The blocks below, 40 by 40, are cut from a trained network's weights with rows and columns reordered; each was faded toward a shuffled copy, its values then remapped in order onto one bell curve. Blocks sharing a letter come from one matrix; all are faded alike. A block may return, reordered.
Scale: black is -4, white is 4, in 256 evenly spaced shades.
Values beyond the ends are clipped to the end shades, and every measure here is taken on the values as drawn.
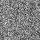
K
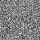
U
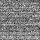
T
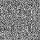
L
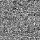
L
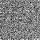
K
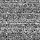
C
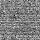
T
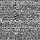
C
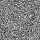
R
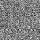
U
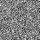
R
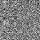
L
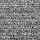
T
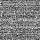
T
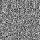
L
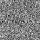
U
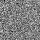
R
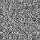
U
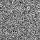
K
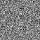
U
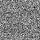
R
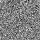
R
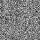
L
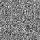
L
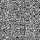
L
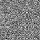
U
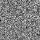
K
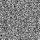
K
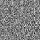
L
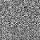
U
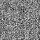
K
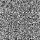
K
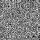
U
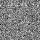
K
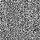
K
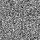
R
